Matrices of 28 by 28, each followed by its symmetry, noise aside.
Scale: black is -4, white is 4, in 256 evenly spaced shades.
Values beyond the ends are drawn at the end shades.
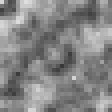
symmetric.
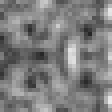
mirrored top to bottom.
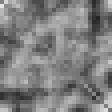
symmetric.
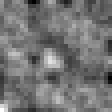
symmetric across the other diagonal.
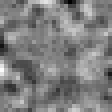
antisymmetric.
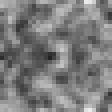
mirrored top to bottom.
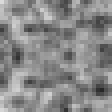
mirrored top to bottom.
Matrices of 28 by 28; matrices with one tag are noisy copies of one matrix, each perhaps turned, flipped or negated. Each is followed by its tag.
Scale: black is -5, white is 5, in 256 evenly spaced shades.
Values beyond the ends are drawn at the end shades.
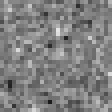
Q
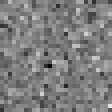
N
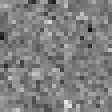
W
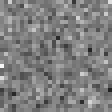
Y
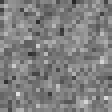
Q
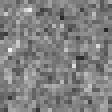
Q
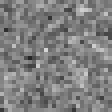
Q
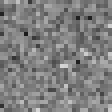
N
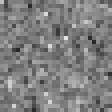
Q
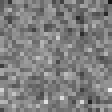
Y
